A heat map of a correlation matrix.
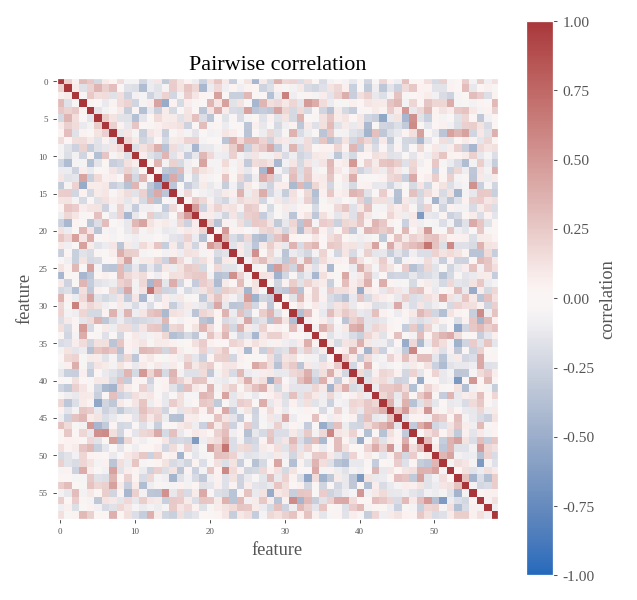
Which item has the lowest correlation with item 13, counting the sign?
14
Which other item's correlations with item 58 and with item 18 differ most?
48
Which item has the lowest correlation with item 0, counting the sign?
26
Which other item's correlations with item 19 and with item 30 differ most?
21
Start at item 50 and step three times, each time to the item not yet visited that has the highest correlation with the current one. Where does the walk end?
49
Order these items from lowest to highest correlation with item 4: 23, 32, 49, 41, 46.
23, 41, 32, 49, 46
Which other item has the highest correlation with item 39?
11
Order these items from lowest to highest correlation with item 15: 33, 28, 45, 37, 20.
45, 28, 20, 37, 33
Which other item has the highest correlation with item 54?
7
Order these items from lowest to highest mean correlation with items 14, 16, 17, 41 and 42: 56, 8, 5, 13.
13, 5, 8, 56
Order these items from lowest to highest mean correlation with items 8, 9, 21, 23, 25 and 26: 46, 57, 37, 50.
46, 37, 50, 57
